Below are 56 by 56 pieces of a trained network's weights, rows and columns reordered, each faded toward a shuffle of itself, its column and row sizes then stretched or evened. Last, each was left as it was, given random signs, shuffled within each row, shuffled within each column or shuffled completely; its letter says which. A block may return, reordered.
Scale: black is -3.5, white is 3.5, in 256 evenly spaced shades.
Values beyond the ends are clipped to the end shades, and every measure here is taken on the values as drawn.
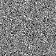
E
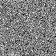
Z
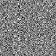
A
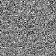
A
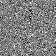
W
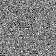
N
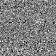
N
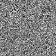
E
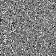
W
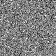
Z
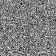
N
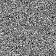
N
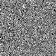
W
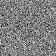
Z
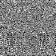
A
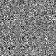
A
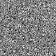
E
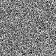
W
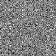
A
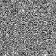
A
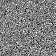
N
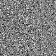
W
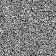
N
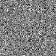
A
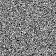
Z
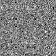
A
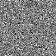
E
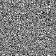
E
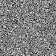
N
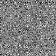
A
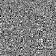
A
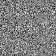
E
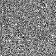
E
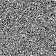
Z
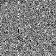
W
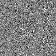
W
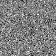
N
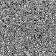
E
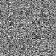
A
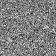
Z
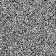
Z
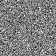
Z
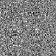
A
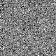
W
